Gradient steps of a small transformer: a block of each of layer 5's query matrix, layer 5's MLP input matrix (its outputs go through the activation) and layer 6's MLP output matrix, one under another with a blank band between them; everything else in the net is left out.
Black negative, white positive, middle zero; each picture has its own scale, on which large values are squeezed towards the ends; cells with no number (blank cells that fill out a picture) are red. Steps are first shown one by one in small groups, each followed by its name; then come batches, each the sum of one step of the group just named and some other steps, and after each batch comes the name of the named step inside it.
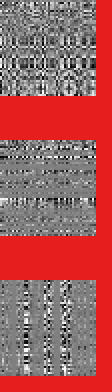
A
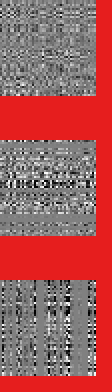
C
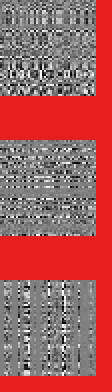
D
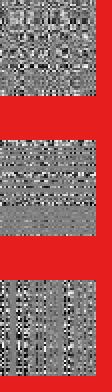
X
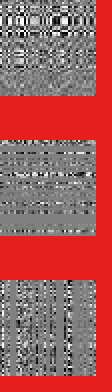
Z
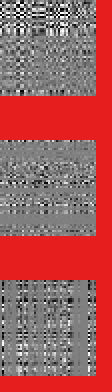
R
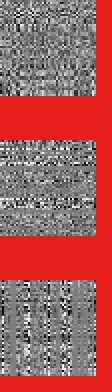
A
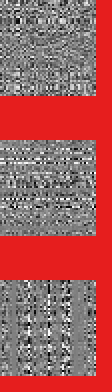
C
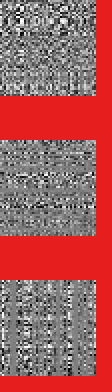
Z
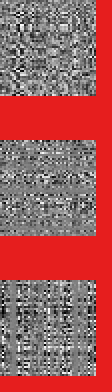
X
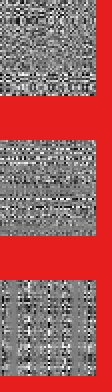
R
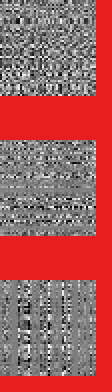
D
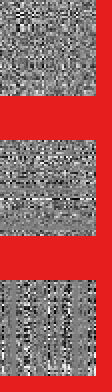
A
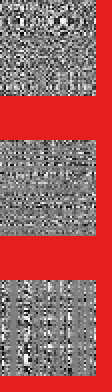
Z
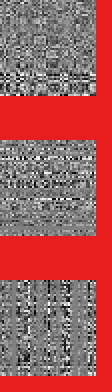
C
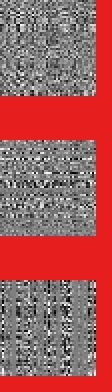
C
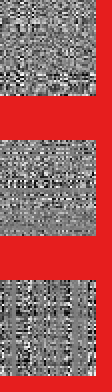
C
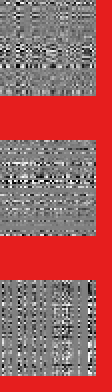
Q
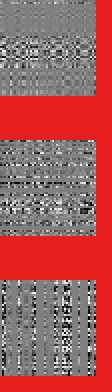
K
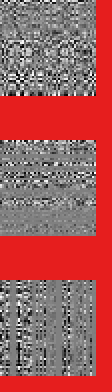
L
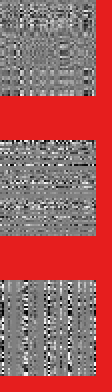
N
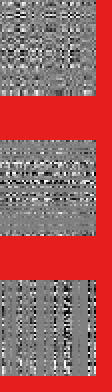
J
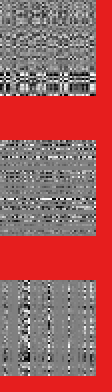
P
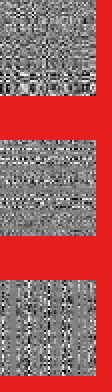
P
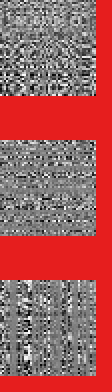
L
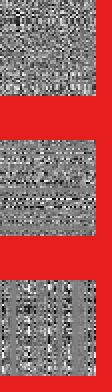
J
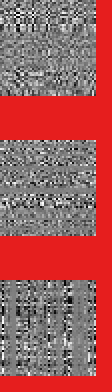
L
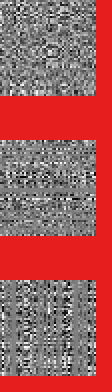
J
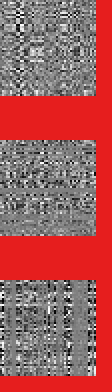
J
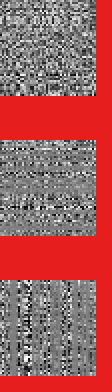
L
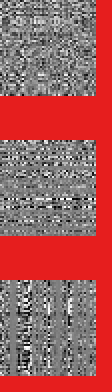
L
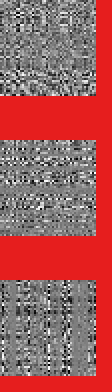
L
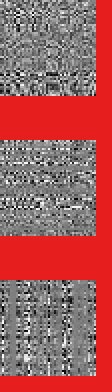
L
